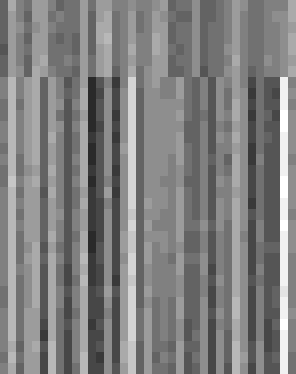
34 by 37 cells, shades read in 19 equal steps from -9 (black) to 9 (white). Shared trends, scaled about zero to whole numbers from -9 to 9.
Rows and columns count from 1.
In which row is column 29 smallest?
34
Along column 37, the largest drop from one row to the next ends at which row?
8
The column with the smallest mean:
12
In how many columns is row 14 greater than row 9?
6
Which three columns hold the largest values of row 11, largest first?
36, 17, 2
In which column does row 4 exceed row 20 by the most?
13
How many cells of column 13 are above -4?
21
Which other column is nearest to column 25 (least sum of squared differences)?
18
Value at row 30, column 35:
-2
